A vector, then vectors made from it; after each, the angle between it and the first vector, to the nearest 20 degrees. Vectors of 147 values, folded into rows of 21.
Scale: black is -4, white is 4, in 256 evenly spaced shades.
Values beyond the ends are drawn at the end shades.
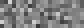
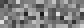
60 degrees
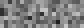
100 degrees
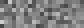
20 degrees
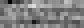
120 degrees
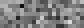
100 degrees
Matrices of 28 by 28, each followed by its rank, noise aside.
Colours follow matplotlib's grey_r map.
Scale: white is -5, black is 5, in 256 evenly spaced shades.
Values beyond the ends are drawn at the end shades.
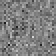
five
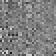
four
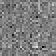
five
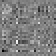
three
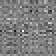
four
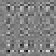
one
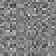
four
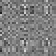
two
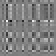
one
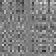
three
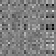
one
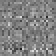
three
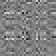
two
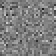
five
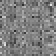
four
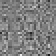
three
